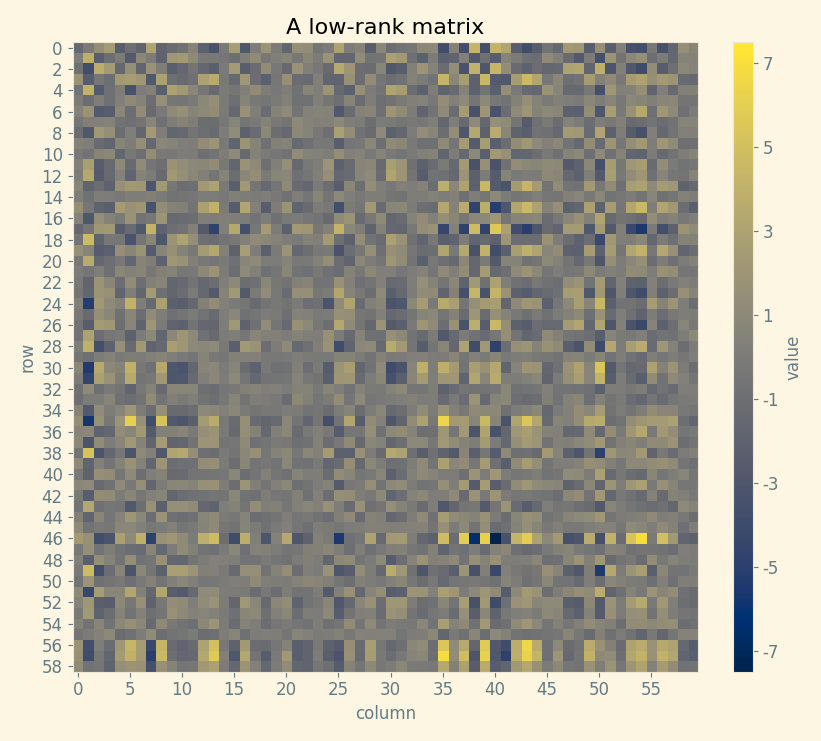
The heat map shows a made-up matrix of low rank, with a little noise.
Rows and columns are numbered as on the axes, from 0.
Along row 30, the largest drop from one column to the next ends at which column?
51
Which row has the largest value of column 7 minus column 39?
17
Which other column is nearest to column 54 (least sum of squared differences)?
37
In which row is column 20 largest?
46
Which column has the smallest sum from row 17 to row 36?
1
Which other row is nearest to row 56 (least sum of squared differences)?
57
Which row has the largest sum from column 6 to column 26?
38
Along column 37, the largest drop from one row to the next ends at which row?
47
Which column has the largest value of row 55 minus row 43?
50
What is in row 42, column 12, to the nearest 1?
-1
